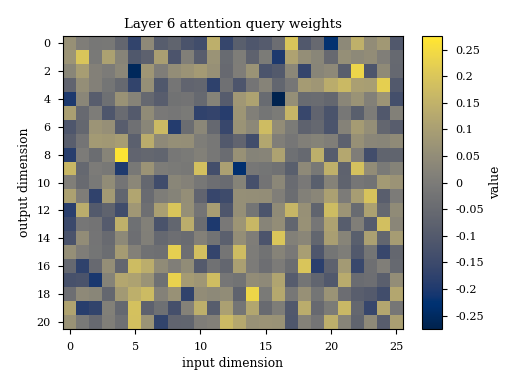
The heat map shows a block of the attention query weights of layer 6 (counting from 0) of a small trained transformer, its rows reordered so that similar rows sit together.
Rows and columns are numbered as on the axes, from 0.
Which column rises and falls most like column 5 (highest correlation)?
18
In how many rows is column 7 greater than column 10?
8
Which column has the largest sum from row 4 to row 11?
22
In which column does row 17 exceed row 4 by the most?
16
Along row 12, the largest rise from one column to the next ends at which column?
1
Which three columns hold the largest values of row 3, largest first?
24, 21, 20
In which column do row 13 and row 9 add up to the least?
11
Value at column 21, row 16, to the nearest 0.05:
0.1
